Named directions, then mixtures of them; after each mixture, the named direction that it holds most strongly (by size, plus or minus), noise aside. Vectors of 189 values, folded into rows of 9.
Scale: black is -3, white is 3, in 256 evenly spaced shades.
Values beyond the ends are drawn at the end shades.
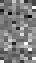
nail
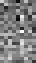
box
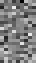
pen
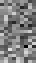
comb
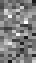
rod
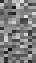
pen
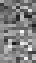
box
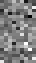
nail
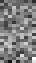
nail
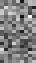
box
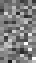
nail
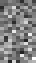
pen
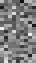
pen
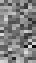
comb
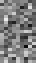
comb
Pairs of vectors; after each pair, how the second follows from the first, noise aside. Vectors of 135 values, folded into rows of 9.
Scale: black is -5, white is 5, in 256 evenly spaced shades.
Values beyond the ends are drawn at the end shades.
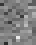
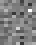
shuffled.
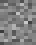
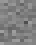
negated, shrunk.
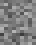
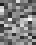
wrapped around, negated, scaled up.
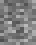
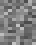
shuffled.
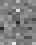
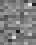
shuffled.
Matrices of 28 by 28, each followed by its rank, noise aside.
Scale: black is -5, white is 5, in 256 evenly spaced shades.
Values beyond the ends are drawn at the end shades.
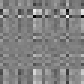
one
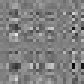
two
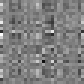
two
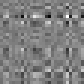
one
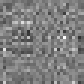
four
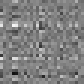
three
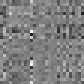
three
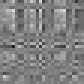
two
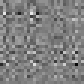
three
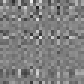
two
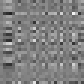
two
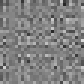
four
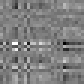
one
